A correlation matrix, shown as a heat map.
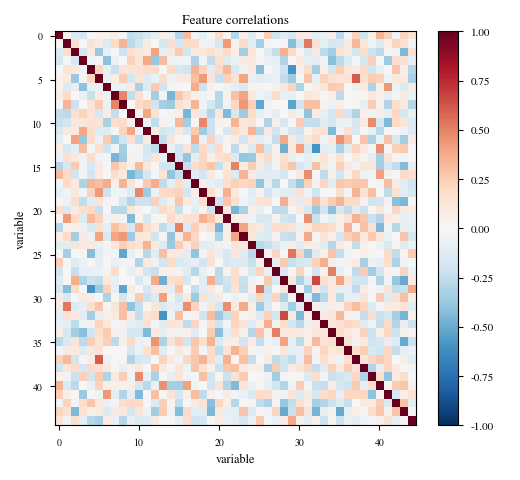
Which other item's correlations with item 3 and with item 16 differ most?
9
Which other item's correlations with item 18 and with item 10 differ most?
37
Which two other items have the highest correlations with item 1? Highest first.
31, 21
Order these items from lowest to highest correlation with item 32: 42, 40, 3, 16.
42, 40, 3, 16
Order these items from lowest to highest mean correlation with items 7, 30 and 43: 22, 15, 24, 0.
15, 24, 22, 0
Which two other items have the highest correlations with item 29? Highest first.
25, 44
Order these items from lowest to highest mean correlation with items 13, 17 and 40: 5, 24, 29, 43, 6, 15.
15, 29, 24, 6, 43, 5
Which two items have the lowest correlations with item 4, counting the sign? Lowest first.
29, 25
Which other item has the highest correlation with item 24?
11
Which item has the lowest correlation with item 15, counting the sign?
43
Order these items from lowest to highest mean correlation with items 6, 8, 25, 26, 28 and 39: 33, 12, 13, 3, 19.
13, 3, 12, 19, 33
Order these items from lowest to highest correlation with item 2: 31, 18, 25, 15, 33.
33, 31, 25, 18, 15
